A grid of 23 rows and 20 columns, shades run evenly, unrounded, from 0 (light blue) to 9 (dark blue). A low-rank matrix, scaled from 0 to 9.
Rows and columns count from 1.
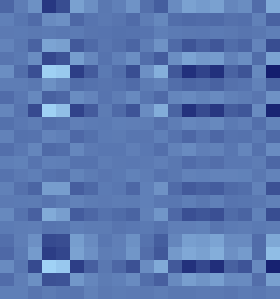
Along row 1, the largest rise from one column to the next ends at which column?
4
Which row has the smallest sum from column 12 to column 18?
20
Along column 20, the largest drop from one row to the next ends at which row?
22
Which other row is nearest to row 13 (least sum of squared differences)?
11
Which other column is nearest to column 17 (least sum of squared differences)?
7
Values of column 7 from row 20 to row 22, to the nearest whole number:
3 6 4
